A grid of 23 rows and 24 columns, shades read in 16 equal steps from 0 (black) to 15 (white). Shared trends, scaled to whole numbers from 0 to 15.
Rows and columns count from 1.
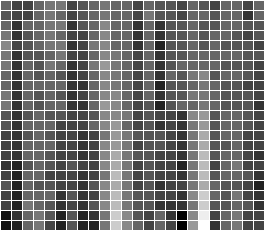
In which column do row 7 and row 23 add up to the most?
19
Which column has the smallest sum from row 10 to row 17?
2
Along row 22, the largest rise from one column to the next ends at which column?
18
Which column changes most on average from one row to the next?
15
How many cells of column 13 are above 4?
6
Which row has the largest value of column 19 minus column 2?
23
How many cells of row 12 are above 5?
8
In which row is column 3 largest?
21
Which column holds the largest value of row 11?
10
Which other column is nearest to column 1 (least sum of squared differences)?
9
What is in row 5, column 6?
7
